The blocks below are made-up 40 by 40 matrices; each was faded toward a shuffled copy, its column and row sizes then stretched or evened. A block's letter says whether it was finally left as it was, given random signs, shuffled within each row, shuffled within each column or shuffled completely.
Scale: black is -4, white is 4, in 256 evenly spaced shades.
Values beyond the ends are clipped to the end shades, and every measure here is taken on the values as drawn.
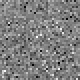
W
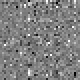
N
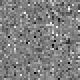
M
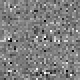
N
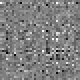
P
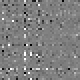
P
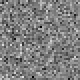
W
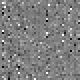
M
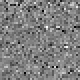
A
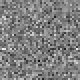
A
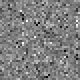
M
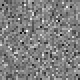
W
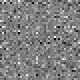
N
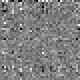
P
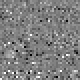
A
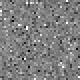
W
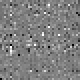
N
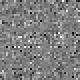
N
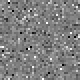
W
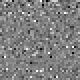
A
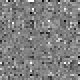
P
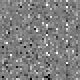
M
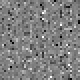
M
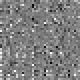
P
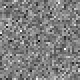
W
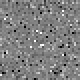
W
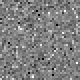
W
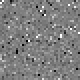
W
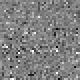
A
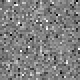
W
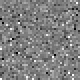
W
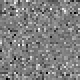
A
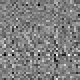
P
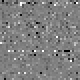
A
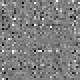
N
